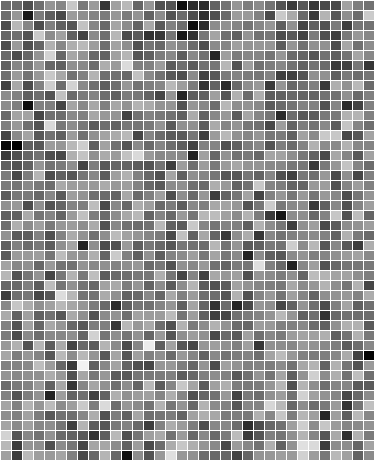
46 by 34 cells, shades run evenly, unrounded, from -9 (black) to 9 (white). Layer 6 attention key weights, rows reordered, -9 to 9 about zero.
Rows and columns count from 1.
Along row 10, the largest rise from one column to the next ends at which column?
6
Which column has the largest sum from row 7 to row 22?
7
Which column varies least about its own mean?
15
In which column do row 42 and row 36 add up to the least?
34
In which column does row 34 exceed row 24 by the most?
9
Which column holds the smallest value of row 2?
3
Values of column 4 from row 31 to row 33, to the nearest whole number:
1 -2 -2
